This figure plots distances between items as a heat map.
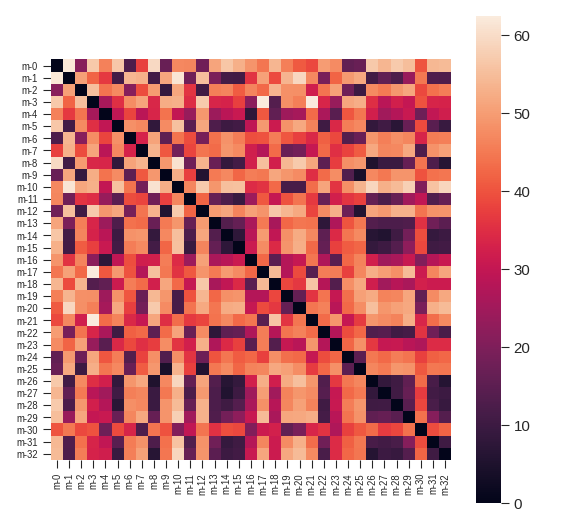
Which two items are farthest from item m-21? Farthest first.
m-3, m-18
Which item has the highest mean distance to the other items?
m-10
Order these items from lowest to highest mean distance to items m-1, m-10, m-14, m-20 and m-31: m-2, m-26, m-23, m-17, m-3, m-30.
m-26, m-30, m-23, m-3, m-17, m-2
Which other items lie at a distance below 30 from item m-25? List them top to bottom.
m-0, m-2, m-6, m-9, m-12, m-24
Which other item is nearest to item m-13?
m-22
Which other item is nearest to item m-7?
m-30
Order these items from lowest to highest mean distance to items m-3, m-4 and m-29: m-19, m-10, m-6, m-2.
m-19, m-6, m-10, m-2
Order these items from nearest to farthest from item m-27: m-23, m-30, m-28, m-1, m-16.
m-28, m-1, m-16, m-23, m-30
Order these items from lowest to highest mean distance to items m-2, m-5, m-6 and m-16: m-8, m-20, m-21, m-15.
m-15, m-8, m-21, m-20
